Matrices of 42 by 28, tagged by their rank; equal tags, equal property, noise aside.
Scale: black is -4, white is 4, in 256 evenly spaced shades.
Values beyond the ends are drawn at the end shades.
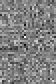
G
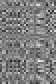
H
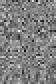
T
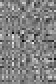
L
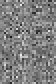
T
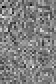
G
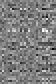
L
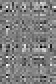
H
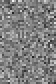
G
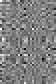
L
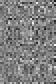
L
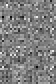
T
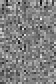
G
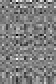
H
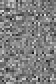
G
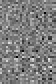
T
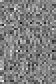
T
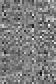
T
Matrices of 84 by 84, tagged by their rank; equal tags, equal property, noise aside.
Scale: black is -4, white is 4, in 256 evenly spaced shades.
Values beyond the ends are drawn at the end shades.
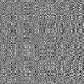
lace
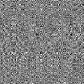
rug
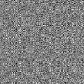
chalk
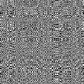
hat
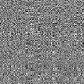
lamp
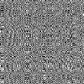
hat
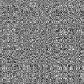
rug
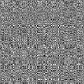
hat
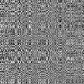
lace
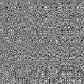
rug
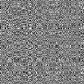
hat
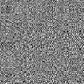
lamp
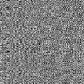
chalk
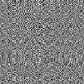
rug
